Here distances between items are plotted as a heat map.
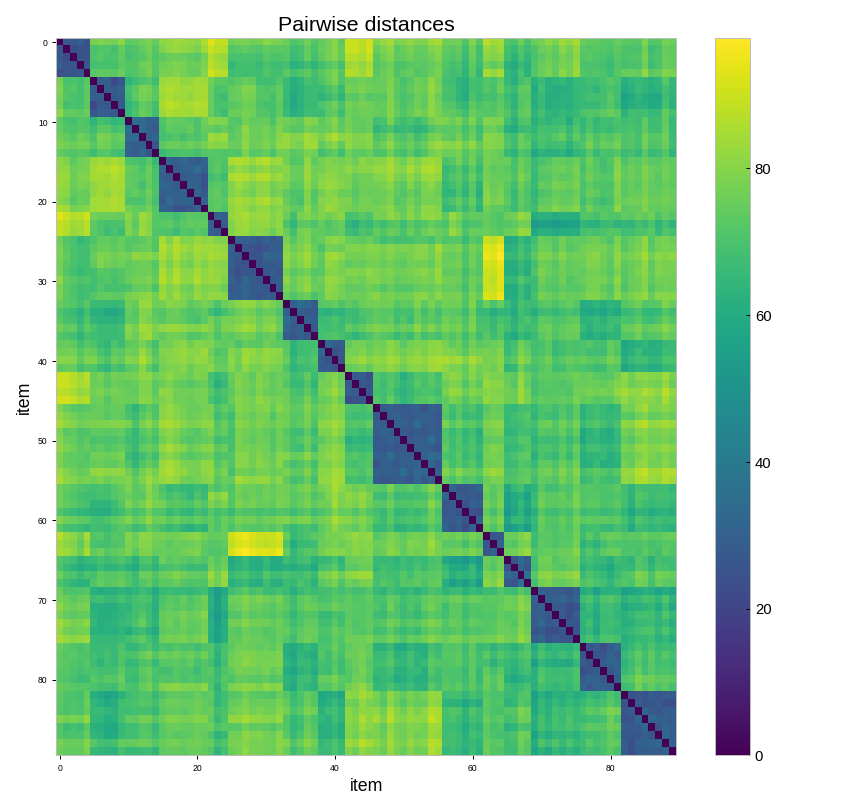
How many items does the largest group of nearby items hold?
10
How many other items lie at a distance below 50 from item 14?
4
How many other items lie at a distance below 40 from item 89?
7
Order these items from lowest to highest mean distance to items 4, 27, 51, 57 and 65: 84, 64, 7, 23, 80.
80, 7, 84, 23, 64
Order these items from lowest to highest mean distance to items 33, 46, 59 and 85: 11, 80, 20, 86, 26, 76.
86, 76, 80, 11, 20, 26
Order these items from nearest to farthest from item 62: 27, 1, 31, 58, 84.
84, 58, 1, 31, 27
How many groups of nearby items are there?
16
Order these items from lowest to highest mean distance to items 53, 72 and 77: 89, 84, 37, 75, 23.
75, 23, 37, 89, 84
